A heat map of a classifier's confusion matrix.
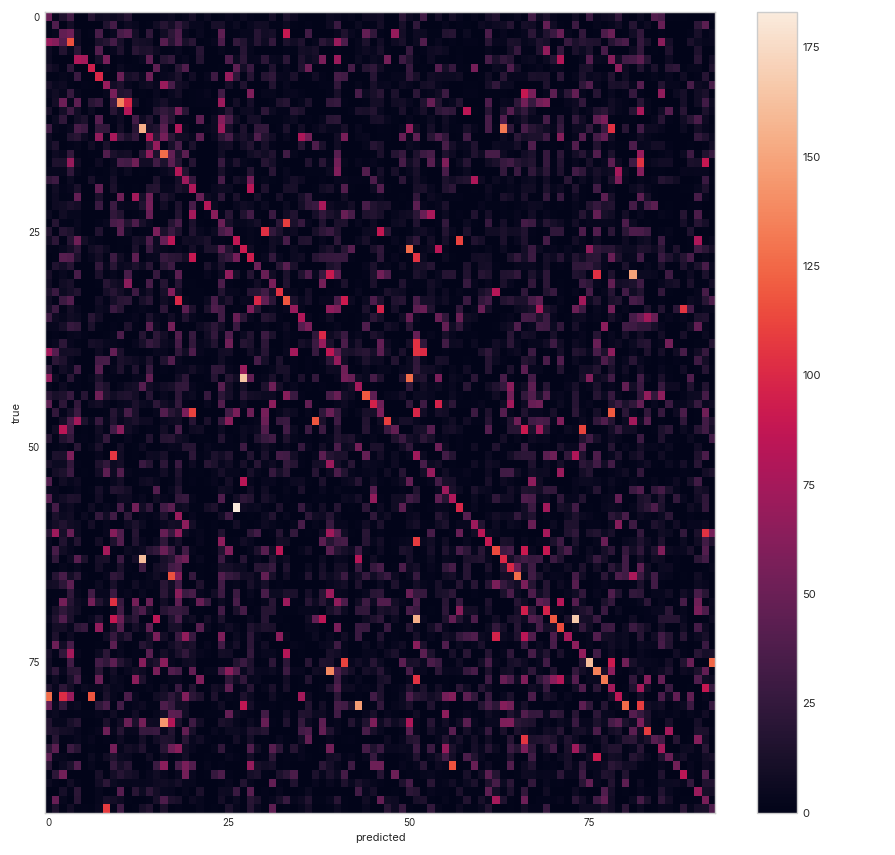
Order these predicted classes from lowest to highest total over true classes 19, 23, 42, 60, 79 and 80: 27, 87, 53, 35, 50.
87, 35, 53, 50, 27
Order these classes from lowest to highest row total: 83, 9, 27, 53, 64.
53, 9, 64, 27, 83
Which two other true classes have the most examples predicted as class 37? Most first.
47, 70
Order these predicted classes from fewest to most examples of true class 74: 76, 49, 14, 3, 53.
49, 53, 76, 14, 3
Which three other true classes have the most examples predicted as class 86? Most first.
83, 38, 11
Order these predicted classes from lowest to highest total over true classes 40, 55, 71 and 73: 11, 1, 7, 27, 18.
27, 11, 18, 1, 7
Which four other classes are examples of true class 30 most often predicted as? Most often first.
81, 76, 39, 25
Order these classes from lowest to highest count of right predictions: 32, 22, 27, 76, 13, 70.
22, 27, 32, 70, 76, 13
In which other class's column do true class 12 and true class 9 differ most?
66
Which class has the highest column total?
18
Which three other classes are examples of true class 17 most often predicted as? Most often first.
82, 91, 3
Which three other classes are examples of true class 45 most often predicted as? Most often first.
54, 64, 31
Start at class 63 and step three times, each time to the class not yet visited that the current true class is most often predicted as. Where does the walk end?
91
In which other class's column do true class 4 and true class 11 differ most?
58
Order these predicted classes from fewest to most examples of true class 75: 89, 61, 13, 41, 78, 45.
45, 61, 89, 13, 78, 41
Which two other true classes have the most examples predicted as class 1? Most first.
60, 3
